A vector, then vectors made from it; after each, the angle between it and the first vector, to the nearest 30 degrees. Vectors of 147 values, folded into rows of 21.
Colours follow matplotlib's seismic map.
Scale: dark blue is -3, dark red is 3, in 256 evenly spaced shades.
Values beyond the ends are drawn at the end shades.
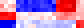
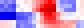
120 degrees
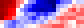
60 degrees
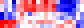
150 degrees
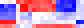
150 degrees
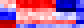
150 degrees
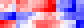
150 degrees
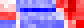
30 degrees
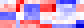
120 degrees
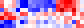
30 degrees
